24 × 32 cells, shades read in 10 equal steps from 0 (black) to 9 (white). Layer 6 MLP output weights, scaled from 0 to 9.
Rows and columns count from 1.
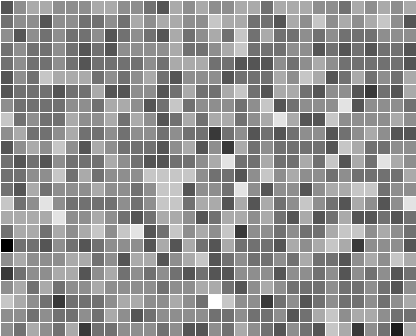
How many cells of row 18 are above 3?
23
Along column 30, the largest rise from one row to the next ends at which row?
12
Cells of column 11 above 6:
1
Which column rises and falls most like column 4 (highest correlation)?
32
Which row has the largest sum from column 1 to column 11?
17
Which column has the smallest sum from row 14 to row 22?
22
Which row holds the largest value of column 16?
19
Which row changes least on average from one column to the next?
5
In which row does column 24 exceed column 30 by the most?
15
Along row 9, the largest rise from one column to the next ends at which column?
26
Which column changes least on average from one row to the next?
20
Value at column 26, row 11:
3
